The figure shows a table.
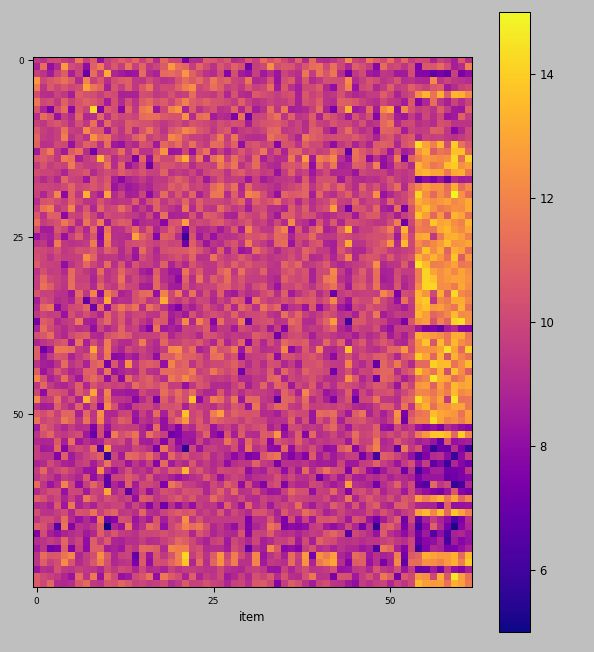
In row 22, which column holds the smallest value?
4
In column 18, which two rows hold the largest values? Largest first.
34, 13
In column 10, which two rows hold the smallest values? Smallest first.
66, 56
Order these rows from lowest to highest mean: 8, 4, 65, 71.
65, 8, 4, 71
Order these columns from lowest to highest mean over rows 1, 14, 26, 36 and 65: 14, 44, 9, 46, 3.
14, 44, 3, 46, 9
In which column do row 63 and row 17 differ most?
58
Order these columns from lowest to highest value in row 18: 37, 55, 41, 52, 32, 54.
52, 32, 37, 41, 54, 55
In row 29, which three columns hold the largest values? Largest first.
54, 55, 59
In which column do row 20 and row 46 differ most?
21
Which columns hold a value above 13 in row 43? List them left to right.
56, 57, 58, 61
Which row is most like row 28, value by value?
62
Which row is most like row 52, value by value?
38
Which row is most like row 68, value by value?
17
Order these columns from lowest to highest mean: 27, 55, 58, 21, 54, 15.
27, 15, 21, 58, 54, 55
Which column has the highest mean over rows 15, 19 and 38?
59
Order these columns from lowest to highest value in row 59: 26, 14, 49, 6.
26, 6, 49, 14
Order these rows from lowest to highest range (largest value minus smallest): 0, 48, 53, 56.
0, 56, 53, 48
